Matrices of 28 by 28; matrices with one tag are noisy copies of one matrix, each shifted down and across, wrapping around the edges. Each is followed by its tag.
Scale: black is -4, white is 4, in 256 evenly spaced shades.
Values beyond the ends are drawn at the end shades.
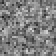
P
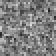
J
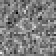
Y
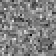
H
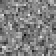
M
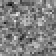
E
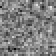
P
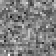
P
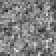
E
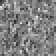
H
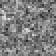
P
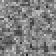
J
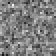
H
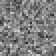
H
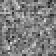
Y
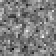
E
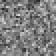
Y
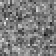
Y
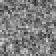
P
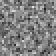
Y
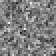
H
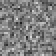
H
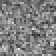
P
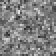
M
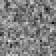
M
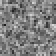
P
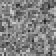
Y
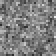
J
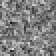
J
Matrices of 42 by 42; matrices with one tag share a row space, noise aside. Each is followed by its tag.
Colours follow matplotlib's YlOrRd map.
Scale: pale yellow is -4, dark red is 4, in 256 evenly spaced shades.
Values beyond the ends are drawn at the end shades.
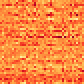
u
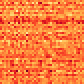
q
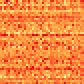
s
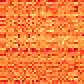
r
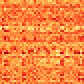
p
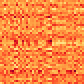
q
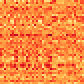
q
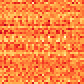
s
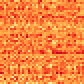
q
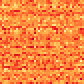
p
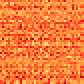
s
